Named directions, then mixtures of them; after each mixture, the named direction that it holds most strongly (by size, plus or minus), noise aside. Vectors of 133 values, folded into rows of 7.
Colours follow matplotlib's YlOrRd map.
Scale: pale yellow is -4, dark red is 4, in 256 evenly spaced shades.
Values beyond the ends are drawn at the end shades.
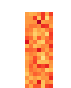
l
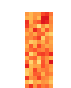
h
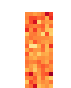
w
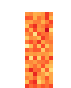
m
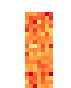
w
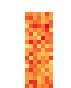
m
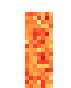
l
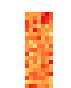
h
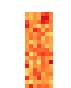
h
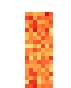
m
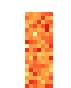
m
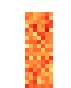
m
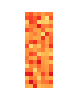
h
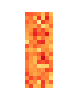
l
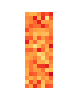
l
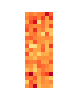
w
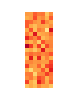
m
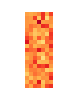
l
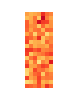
h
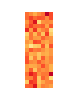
w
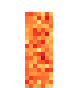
l
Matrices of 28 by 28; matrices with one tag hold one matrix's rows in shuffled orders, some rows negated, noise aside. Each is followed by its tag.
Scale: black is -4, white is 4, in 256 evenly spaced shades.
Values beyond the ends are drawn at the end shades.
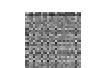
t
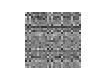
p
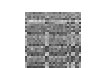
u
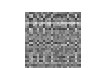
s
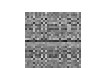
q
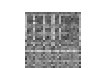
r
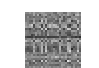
q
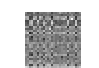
s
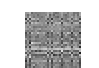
p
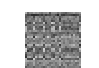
r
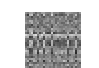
s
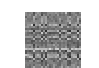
q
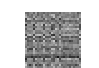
r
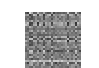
s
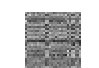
u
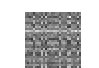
q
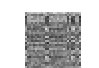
u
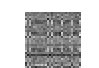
p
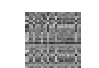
t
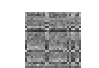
u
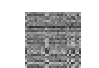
u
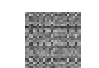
s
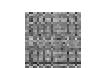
s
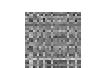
s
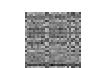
u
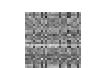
q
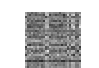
u
